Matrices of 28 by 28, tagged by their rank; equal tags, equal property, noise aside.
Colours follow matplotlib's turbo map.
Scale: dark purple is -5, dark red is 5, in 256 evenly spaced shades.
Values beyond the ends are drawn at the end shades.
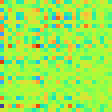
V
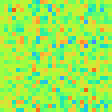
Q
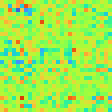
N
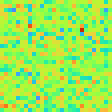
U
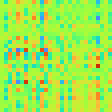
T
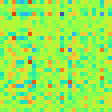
T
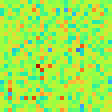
U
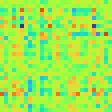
N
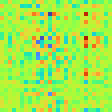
T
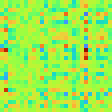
T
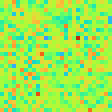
Q
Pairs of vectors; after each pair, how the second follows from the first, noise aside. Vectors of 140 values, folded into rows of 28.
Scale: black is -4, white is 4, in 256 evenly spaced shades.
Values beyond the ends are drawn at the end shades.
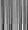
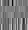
wrapped around, negated, partly zeroed.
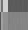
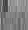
negated, shrunk.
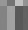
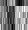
negated, scaled up.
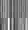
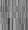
negated, shrunk.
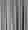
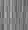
wrapped around, negated, shrunk.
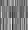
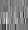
wrapped around, negated, partly zeroed.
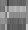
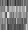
copied.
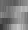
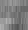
negated, shrunk.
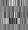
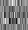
copied.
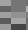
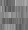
wrapped around, negated, shrunk.
